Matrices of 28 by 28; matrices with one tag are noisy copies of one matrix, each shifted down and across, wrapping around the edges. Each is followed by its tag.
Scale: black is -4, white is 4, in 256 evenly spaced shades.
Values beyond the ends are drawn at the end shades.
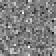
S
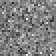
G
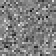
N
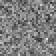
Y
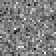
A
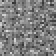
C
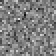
Y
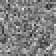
G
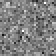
S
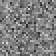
N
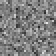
S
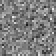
G
